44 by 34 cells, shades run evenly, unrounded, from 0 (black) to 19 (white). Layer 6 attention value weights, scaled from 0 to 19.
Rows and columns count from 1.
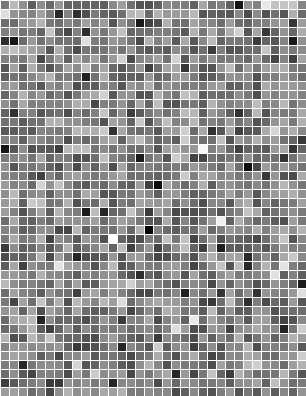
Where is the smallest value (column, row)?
17, 26
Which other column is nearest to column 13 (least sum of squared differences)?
7
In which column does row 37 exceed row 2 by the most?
34
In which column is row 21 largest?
5
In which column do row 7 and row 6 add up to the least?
31
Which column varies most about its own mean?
10
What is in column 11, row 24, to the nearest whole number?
14
